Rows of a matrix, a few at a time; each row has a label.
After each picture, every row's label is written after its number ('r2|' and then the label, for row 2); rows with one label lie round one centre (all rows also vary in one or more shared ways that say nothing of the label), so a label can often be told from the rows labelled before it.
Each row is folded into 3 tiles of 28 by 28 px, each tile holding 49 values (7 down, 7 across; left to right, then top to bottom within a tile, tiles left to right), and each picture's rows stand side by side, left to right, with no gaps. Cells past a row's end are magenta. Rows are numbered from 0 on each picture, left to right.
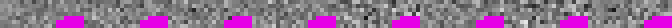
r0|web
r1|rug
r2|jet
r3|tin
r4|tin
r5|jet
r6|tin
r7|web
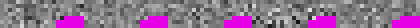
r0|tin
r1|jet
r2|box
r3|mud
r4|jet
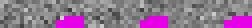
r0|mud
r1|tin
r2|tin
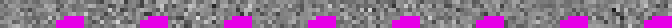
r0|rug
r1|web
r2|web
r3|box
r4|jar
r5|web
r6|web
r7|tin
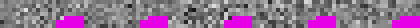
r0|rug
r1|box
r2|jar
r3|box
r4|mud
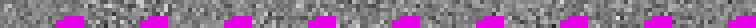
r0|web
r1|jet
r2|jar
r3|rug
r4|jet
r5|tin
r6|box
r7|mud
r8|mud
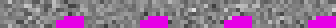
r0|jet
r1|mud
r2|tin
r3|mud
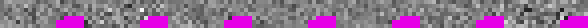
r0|tin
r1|jet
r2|tin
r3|jet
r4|jet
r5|web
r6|jar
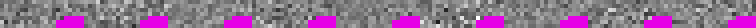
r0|web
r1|box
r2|jet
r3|rug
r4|jar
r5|box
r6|box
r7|tin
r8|box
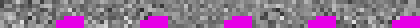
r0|jet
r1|tin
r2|jar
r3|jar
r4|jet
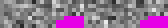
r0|rug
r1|jet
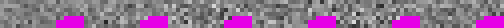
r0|mud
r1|box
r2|tin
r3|tin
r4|jet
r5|mud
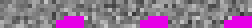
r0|web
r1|jet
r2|jet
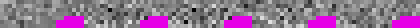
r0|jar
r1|tin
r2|tin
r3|rug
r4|box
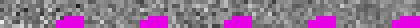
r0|jet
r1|box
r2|box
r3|jet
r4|jar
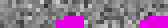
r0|jar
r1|web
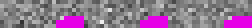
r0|rug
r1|tin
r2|box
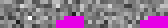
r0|web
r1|jet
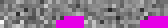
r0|mud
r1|rug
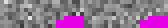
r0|mud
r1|jet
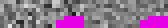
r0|box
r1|box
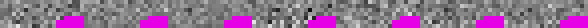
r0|rug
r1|jar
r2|jar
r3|web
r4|jet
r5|rug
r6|mud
